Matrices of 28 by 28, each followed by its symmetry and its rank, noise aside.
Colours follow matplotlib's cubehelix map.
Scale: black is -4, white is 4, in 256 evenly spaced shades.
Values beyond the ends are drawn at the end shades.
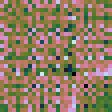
symmetric, rank four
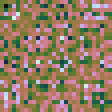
symmetric, rank four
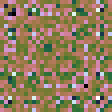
symmetric, rank four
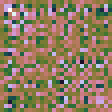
symmetric, rank four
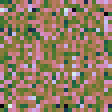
no symmetry, rank six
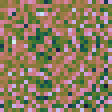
symmetric, rank six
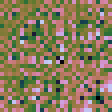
symmetric, rank six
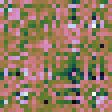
symmetric, rank four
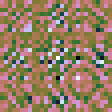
symmetric, rank three
